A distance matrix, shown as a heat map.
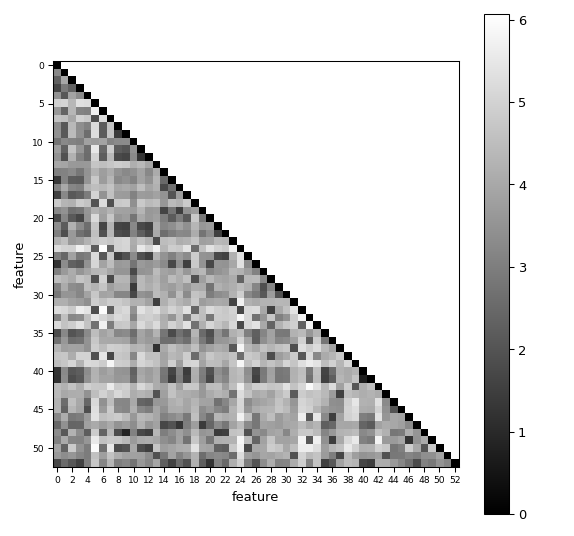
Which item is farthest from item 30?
42
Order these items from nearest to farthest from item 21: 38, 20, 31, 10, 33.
10, 20, 31, 38, 33
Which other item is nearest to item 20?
52
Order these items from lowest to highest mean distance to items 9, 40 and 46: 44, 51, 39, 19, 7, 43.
19, 51, 44, 43, 7, 39
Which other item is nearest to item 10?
29
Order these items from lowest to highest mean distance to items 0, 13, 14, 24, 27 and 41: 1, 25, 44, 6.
1, 25, 44, 6
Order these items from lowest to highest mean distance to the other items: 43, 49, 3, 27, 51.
3, 51, 27, 49, 43
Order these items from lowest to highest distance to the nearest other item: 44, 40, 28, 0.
40, 0, 28, 44
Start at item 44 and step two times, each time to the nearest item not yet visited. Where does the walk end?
4
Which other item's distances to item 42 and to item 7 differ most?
39
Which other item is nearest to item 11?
12
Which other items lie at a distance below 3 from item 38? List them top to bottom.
5, 7, 18, 24, 28, 32
